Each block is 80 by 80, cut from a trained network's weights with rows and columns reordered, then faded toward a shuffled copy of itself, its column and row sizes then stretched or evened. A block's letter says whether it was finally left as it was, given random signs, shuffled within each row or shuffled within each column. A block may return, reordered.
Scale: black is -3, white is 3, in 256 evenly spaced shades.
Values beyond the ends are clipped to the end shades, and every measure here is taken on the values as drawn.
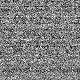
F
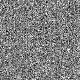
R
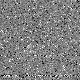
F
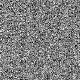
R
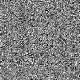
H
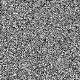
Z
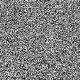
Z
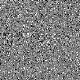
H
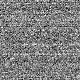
F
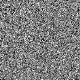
Z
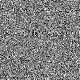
F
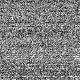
H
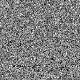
Z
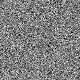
F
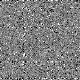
H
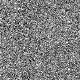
R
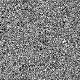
Z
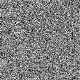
Z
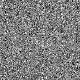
Z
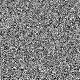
F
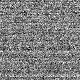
F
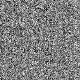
R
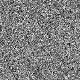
R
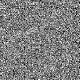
H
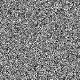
Z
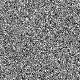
R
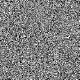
Z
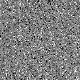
R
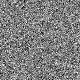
R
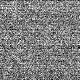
H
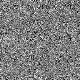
Z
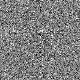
Z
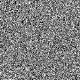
Z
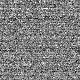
F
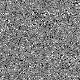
F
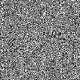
H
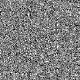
H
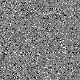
Z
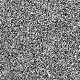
R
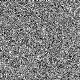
F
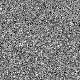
F
